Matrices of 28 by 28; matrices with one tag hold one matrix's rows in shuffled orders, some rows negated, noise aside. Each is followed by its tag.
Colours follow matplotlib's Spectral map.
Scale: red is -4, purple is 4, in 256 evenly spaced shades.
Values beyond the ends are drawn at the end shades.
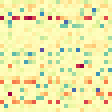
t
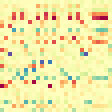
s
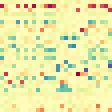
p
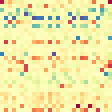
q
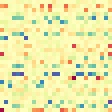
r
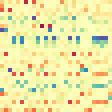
s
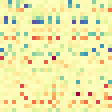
q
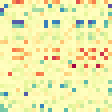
r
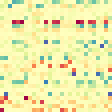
r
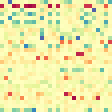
t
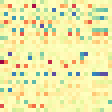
s
